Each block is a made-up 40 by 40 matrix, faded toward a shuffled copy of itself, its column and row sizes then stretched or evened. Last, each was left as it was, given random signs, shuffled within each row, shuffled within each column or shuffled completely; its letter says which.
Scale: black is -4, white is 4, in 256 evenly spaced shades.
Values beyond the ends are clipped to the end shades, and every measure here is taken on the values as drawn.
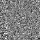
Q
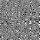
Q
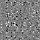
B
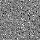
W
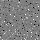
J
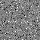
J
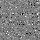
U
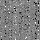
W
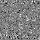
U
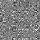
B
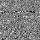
U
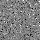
J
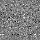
U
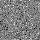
J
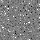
W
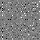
B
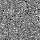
J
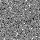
J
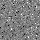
J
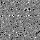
U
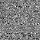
U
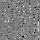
W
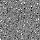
W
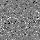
U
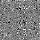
Q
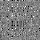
B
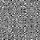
B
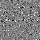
U
